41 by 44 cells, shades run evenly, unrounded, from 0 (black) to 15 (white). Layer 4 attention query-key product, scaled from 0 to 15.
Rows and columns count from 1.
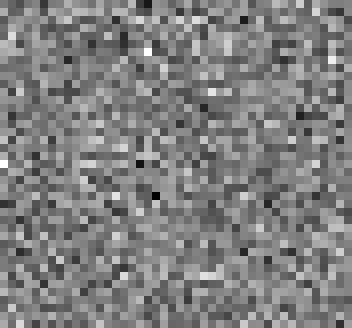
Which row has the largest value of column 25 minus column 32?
3
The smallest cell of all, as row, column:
25, 20
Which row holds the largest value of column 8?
33
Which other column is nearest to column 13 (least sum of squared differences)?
31
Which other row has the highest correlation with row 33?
15
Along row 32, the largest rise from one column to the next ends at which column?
32
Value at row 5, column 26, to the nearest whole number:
4
